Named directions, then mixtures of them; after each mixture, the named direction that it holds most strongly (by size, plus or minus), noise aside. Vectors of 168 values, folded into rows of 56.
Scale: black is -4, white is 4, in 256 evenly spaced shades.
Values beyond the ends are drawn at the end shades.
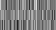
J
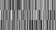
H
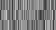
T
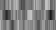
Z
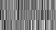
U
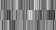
Z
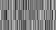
T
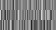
U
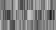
Z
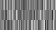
T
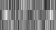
Z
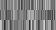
U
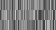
T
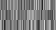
U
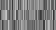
T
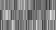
Z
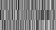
U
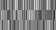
T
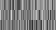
H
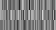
J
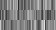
U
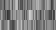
Z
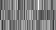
T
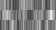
Z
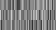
H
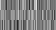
J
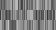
Z
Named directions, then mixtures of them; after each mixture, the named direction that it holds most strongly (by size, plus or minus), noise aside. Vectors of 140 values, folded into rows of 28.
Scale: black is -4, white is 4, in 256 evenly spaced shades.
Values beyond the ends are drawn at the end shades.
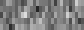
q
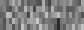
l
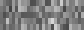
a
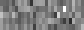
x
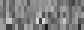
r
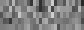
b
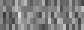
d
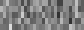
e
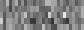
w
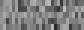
a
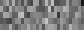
b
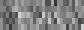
d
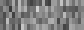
a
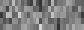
b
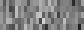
r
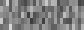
w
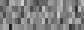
e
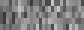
a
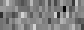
x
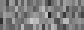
w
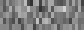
b
